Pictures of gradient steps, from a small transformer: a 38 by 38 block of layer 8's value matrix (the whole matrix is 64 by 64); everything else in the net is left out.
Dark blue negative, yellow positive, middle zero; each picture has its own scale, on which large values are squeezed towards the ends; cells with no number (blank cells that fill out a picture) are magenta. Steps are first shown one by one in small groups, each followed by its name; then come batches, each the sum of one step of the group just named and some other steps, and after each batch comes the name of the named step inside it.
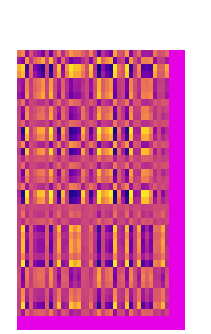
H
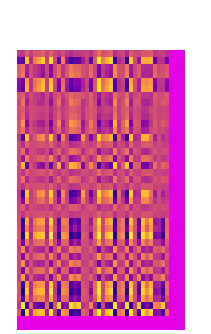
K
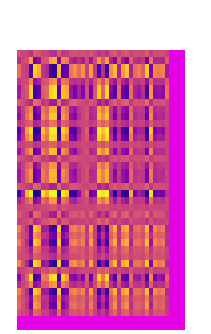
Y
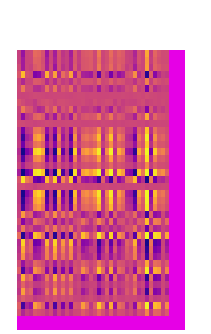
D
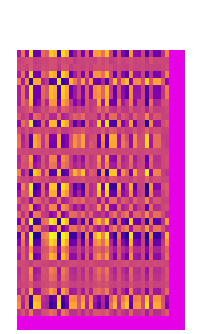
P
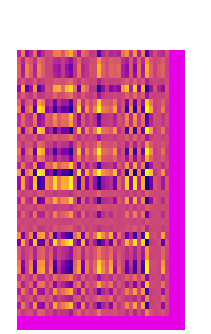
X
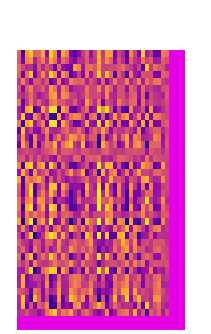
P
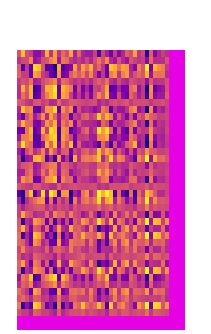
Y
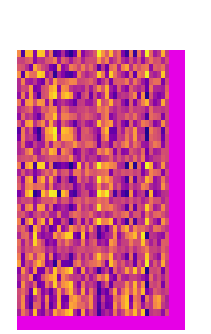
Y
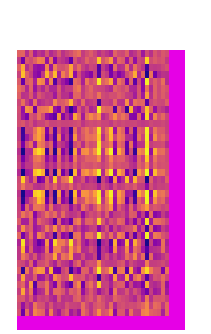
D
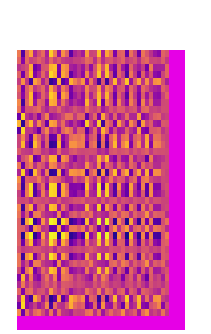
P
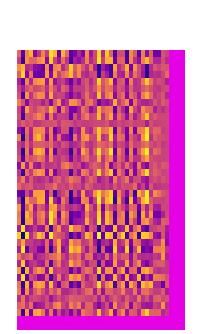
H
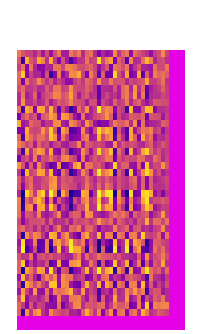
H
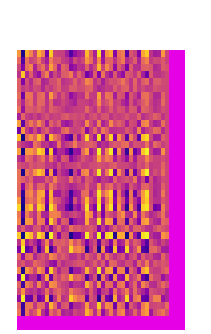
D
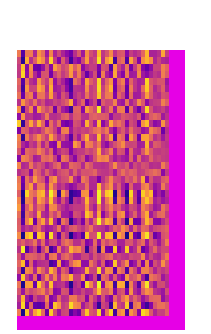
K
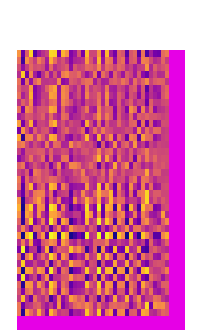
P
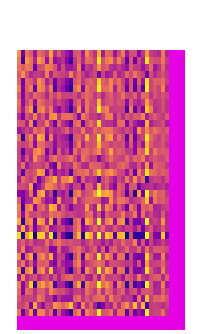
X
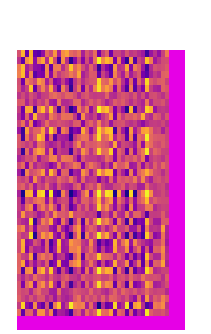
H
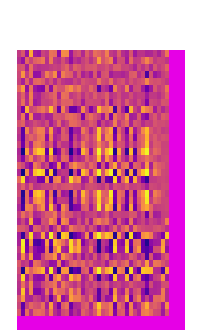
D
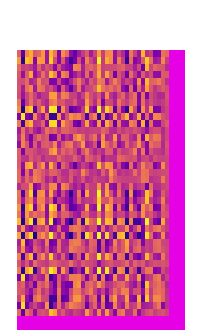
P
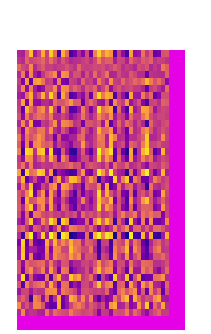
P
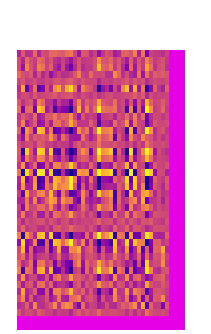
X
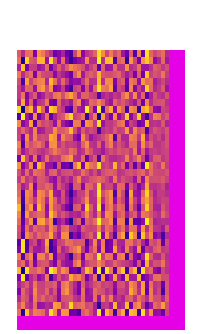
K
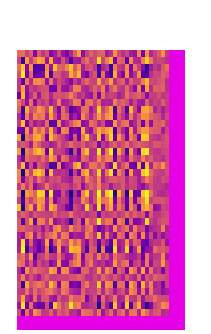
H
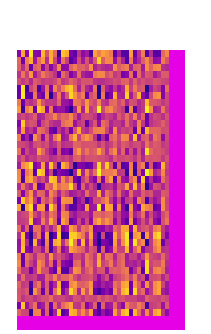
X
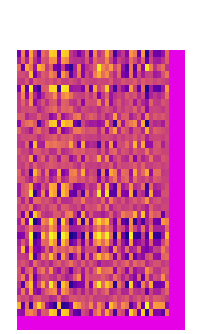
P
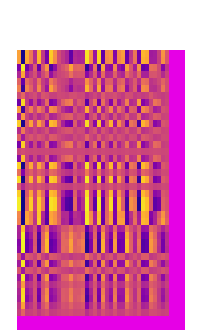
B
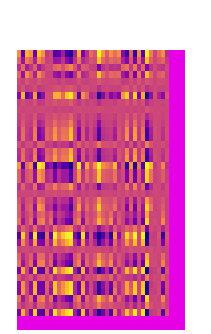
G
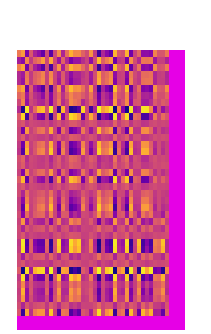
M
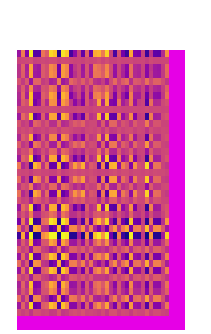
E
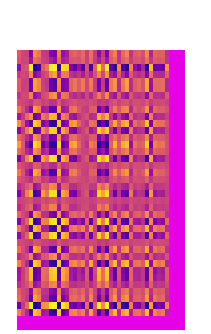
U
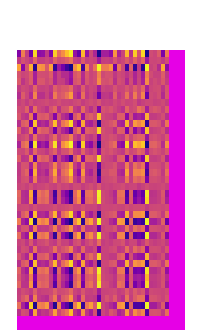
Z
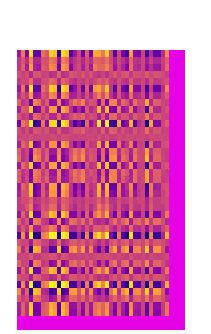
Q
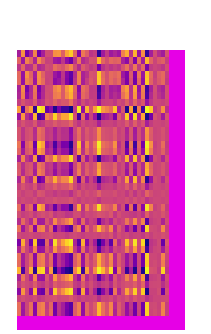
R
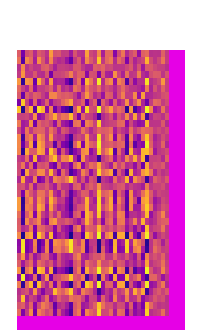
R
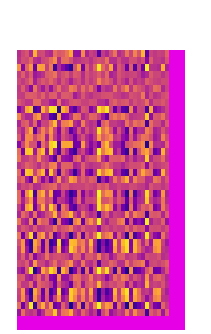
Z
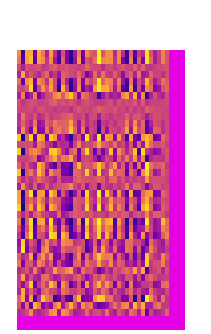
G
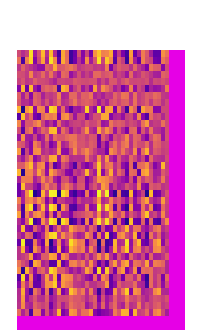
U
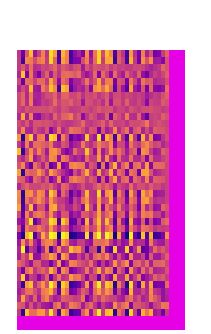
E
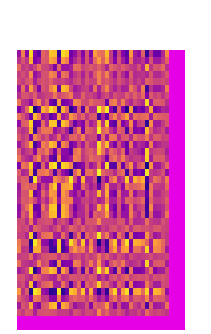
Q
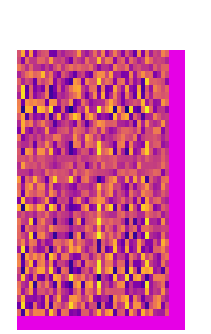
M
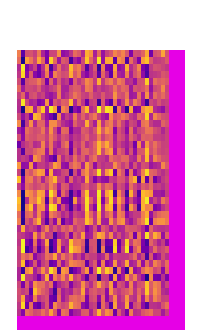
B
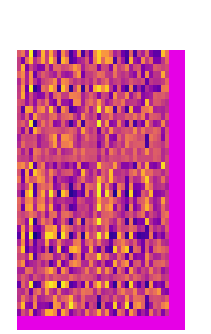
Q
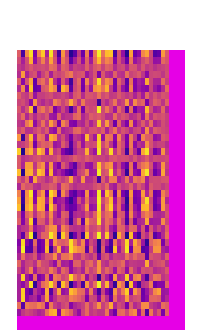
Q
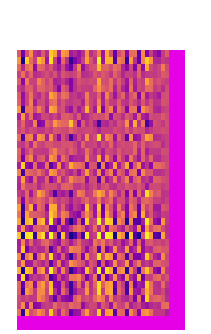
E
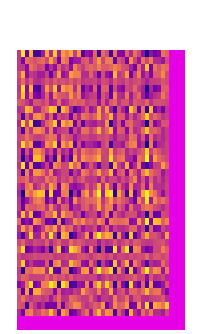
Q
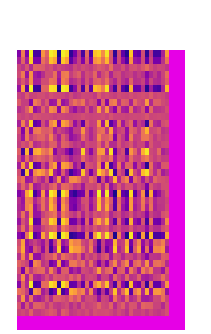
Q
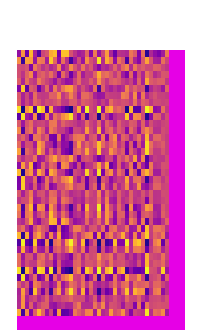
R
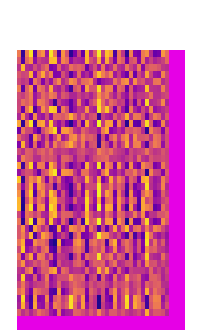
B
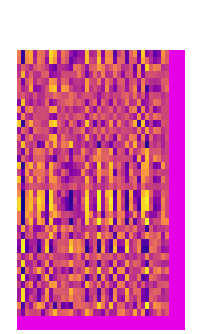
B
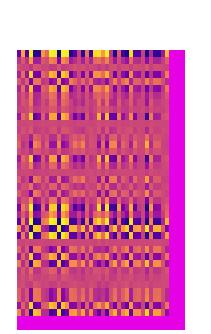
E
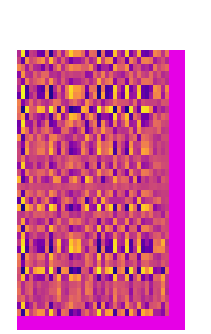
M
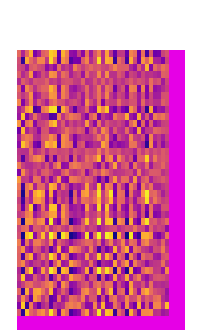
E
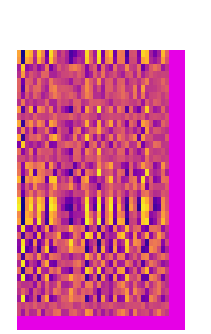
B
